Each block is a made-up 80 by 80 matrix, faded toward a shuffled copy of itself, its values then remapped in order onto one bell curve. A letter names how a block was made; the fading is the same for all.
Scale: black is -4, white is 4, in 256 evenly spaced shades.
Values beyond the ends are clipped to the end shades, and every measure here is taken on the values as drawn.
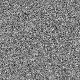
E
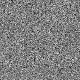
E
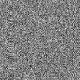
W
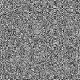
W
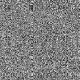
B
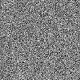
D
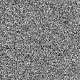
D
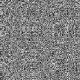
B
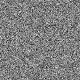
E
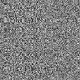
W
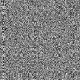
B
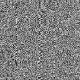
B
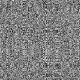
B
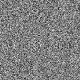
D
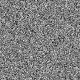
E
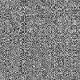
B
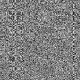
B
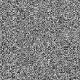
W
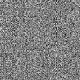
W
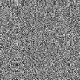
W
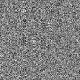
W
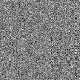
W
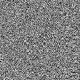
D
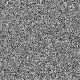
E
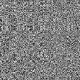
W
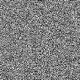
D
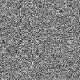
B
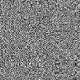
W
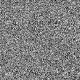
D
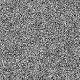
D
